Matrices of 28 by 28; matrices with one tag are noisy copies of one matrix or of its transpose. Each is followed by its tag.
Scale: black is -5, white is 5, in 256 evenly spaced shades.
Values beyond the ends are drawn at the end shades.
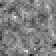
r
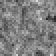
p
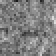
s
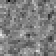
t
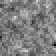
r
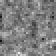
s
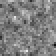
r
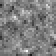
r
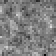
r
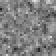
t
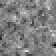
r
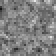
t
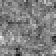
p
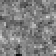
p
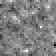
r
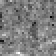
s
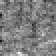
s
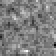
r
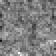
s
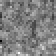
s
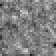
r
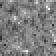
r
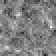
r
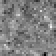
r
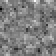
t
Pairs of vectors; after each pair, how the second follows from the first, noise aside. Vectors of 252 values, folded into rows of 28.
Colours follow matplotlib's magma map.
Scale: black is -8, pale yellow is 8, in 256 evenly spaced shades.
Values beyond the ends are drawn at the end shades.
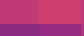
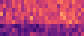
scaled up.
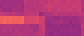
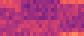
wrapped around.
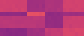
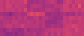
shrunk.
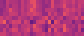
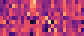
scaled up.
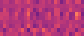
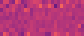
reversed, partly zeroed.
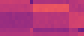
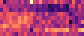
negated, scaled up.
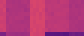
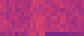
shrunk.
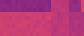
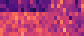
scaled up.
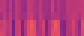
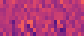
sign-scrambled.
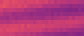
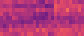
wrapped around.
